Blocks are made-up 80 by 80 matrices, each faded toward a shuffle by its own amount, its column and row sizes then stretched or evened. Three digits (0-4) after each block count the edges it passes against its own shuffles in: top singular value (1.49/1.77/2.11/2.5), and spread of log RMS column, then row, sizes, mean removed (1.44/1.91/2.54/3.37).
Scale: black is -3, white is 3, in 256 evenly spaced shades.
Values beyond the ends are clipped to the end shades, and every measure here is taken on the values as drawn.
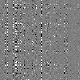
4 4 2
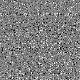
2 0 2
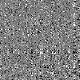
2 2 2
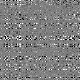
3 3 4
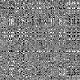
4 3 3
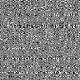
3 0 3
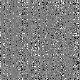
0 4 2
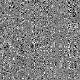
2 3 1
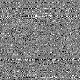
3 0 3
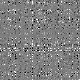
2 3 3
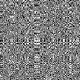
4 2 2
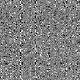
3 3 0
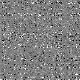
0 2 3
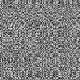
4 1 2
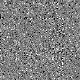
1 2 1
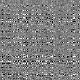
4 3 4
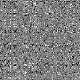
3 2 2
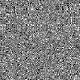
3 2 1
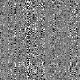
3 4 1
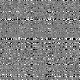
4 2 4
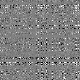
3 3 4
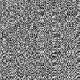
4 2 1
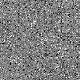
2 1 0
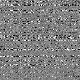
3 0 4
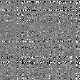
2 3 4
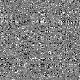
3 0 2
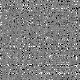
1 3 3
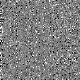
0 3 1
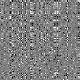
4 3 2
